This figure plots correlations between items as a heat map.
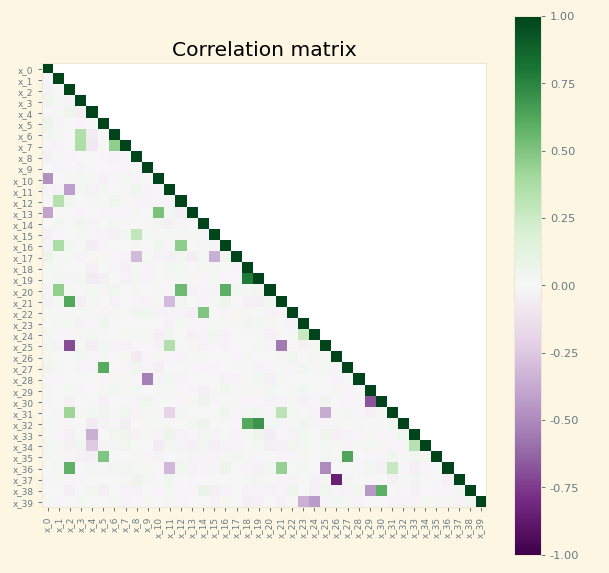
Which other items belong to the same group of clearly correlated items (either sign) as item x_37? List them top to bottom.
x_26
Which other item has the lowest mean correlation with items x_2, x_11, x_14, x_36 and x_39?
x_25
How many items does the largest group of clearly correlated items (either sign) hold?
6
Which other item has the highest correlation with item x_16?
x_20
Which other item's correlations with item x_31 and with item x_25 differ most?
x_2
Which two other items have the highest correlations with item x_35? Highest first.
x_27, x_5
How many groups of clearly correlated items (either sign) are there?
13
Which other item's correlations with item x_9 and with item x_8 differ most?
x_28
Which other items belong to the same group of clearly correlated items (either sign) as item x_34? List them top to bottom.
x_4, x_33
